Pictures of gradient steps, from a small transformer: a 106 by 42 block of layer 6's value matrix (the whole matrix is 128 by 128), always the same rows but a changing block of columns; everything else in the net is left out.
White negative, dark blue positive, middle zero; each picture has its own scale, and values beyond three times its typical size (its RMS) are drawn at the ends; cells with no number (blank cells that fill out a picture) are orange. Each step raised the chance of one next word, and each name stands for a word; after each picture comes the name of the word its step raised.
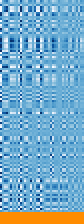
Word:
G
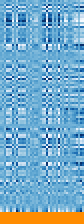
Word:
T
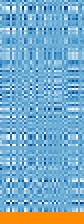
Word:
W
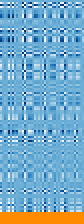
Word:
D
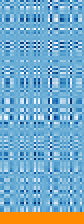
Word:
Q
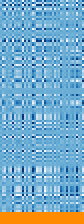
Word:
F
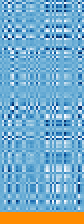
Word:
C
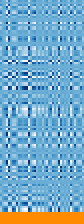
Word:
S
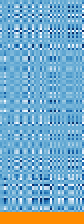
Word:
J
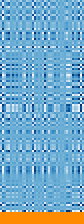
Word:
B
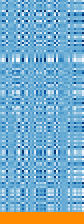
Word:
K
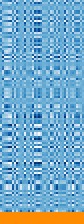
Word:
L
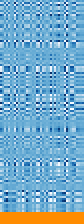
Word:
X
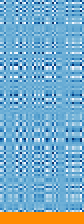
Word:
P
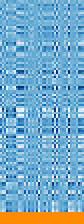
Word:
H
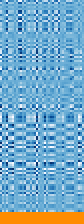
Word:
L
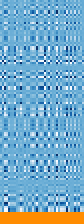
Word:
S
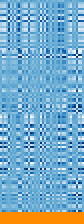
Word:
L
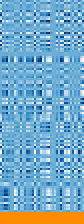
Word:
K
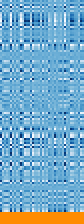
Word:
T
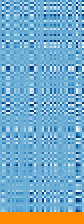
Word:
X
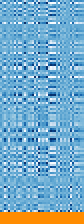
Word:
P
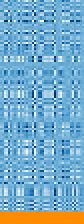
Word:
K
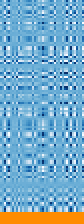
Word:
S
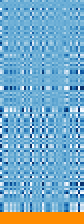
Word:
H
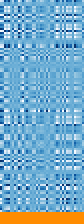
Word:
J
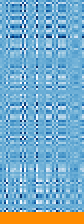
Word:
C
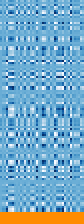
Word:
S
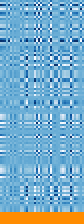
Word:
F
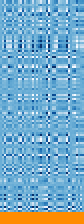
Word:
G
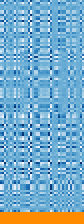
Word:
L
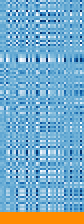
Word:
K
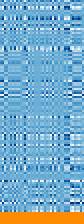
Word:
W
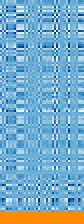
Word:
J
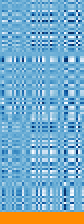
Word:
K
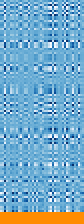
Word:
X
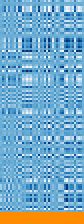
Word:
G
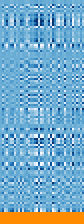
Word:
T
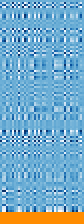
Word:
D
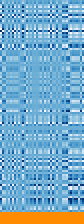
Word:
J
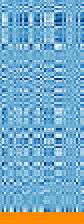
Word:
T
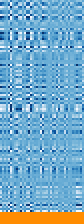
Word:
B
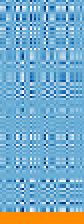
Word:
W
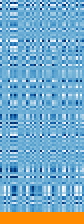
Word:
F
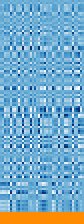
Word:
H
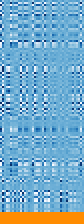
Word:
X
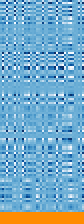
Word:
P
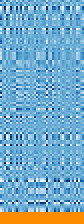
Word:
W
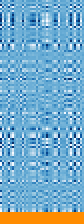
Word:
T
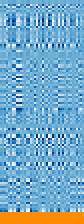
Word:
T
